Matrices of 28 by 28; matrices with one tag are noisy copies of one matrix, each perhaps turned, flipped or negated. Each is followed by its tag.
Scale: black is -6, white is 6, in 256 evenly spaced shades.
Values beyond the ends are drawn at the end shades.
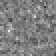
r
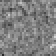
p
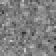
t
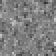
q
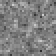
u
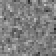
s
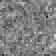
p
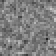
p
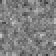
q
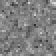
u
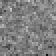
s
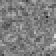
p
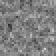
r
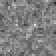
u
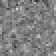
p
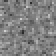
t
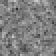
p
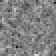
p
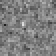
t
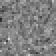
p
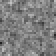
q
